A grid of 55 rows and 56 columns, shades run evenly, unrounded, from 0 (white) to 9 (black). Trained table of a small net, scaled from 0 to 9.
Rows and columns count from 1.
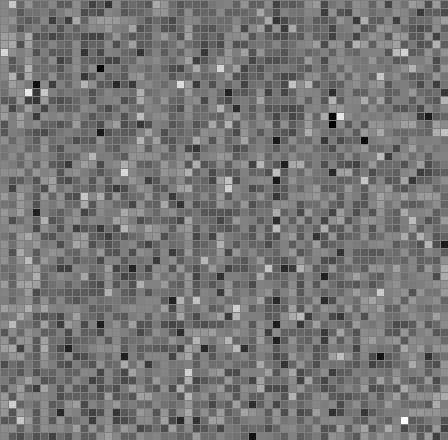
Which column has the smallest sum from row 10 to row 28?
48
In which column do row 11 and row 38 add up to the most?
5
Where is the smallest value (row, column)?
53, 51
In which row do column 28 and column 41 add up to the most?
35
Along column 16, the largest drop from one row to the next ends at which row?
46
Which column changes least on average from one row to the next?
20
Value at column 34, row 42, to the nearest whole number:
7
